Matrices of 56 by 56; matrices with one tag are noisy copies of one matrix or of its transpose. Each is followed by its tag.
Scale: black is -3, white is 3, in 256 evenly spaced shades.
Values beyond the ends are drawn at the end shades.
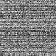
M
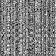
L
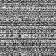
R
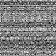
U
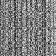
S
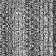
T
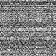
U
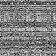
U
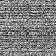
M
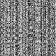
L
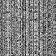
R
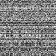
R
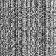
S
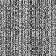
M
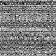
U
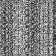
T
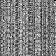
L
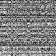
S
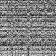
S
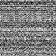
U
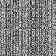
M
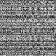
L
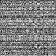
L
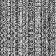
L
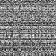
R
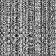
L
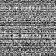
R
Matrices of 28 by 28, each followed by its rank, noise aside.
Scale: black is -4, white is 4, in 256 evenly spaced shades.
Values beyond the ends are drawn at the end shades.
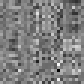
four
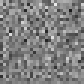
eight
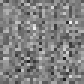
six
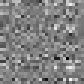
four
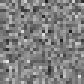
eight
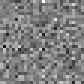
eight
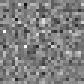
six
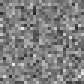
eight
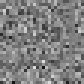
eight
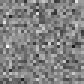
eight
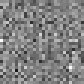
five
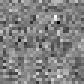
eight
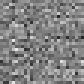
five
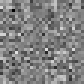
six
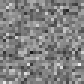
eight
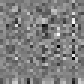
four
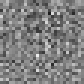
six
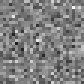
eight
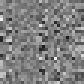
four
